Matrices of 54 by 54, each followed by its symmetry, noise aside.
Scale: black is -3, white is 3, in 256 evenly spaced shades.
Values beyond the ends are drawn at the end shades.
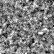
antisymmetric.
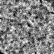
symmetric across the other diagonal.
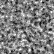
antisymmetric.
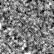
symmetric across the other diagonal.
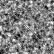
symmetric across the other diagonal.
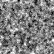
no symmetry.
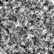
symmetric across the other diagonal.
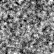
no symmetry.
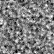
antisymmetric.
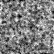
antisymmetric.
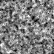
symmetric across the other diagonal.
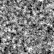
antisymmetric.
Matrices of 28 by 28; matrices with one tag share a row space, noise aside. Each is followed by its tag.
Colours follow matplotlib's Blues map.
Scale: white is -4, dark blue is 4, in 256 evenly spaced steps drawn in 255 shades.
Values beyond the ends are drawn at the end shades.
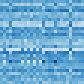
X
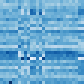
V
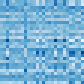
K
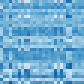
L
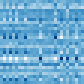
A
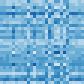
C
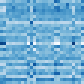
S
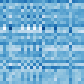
X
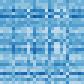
C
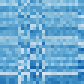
V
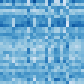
C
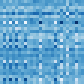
A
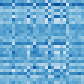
C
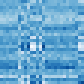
V
